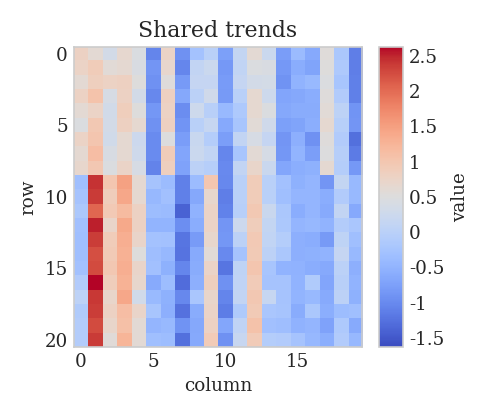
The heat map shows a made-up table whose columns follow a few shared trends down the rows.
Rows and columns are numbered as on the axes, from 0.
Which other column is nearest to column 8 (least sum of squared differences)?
17
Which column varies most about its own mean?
1
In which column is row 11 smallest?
7
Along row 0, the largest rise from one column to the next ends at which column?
6
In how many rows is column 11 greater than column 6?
12
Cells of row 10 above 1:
2
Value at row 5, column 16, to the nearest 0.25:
-0.5
